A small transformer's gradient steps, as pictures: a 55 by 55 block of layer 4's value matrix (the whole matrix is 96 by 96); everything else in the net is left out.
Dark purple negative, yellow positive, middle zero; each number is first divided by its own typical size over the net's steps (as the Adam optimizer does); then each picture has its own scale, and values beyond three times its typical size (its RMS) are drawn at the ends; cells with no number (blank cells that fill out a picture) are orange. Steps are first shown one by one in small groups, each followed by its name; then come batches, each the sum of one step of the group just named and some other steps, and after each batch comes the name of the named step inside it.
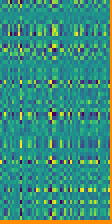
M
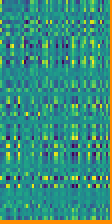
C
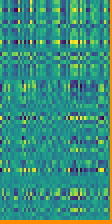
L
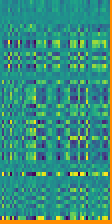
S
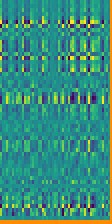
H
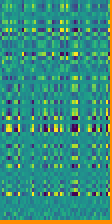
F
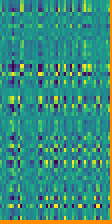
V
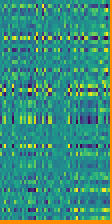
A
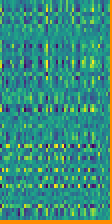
C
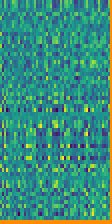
S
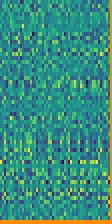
M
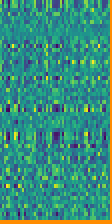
C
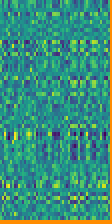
C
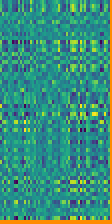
L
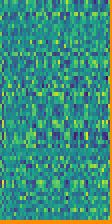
L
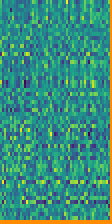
C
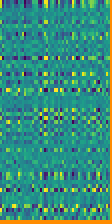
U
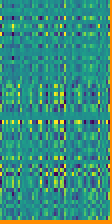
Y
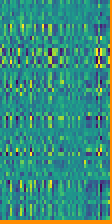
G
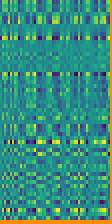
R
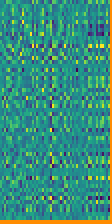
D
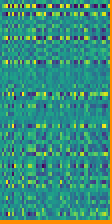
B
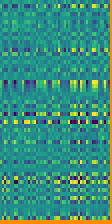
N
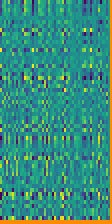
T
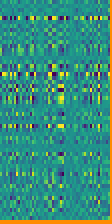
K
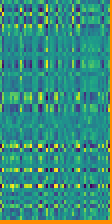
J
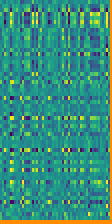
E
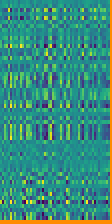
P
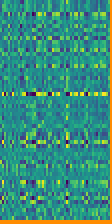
T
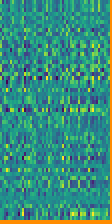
G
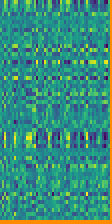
T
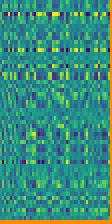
K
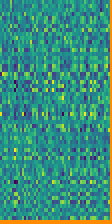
K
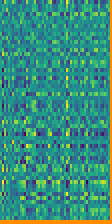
N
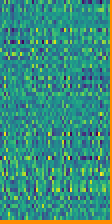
T
